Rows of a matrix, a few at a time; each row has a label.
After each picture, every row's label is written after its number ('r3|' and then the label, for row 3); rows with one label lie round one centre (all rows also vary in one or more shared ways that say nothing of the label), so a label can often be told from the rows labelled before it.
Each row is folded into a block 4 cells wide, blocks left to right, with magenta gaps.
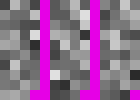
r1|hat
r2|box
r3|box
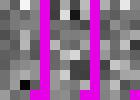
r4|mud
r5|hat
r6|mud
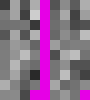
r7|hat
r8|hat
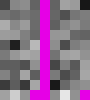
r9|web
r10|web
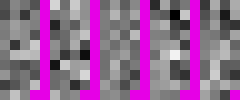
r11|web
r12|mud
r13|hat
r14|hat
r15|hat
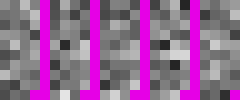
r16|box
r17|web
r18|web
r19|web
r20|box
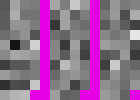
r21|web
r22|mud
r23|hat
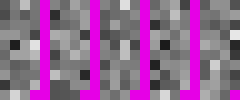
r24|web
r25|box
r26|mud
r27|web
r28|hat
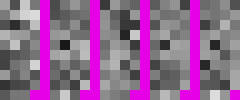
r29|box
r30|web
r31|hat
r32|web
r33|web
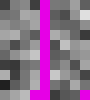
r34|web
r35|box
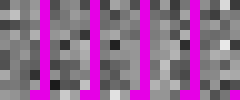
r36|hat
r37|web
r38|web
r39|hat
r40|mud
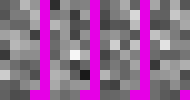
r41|box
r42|hat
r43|box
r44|box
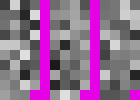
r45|hat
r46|web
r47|box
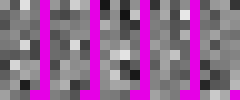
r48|mud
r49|mud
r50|hat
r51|hat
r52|web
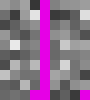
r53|box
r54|box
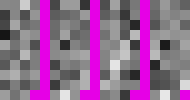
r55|mud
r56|web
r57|hat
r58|web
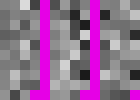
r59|mud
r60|hat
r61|box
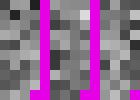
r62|web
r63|box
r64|hat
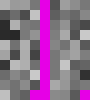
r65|mud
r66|hat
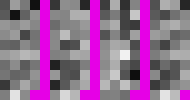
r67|web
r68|web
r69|hat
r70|web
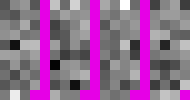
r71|web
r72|mud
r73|mud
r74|web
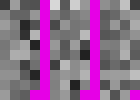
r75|hat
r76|mud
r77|mud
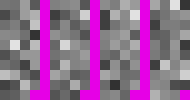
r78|box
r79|box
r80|box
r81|mud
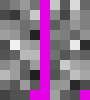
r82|box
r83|mud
